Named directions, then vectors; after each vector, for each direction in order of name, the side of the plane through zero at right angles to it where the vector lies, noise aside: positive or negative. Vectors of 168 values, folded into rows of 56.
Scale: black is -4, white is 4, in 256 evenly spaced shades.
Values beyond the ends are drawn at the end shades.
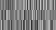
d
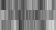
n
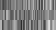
positive, positive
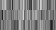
positive, negative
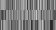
positive, negative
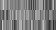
negative, negative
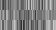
positive, positive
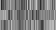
negative, positive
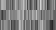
positive, negative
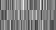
positive, negative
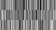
negative, positive
